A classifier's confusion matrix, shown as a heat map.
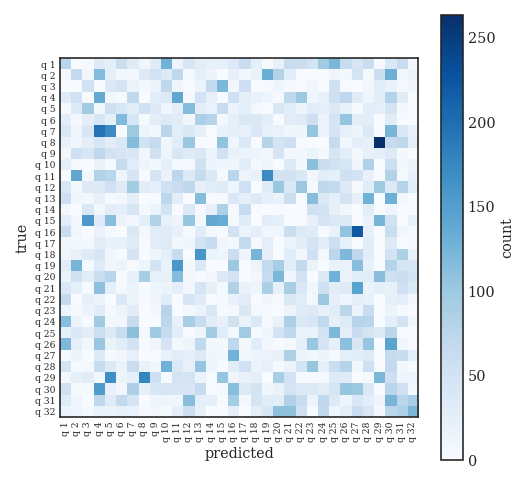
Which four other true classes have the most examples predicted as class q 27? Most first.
q 16, q 21, q 19, q 30
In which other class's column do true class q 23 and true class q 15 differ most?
q 3
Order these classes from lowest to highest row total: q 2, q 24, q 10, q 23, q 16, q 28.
q 23, q 10, q 16, q 2, q 28, q 24
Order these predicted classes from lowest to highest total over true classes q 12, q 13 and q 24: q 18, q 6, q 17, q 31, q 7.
q 6, q 18, q 17, q 31, q 7
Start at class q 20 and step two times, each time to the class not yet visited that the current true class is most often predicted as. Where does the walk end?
q 7
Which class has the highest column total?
q 30
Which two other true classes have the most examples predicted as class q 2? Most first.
q 11, q 19
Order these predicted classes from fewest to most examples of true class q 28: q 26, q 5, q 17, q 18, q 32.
q 32, q 18, q 5, q 17, q 26
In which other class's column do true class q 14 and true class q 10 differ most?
q 15
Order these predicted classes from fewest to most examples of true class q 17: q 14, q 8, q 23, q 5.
q 8, q 5, q 23, q 14
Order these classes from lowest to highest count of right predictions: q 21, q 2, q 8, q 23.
q 23, q 8, q 2, q 21
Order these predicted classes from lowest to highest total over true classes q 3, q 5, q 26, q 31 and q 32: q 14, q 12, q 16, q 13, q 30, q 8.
q 8, q 14, q 13, q 16, q 12, q 30
